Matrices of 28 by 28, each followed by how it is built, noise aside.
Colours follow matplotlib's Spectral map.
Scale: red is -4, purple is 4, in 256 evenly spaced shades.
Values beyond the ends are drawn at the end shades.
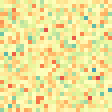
noise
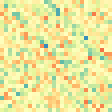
Toeplitz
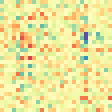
low rank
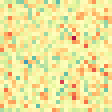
repeating rows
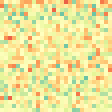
repeating columns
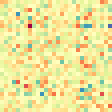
low rank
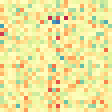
low rank
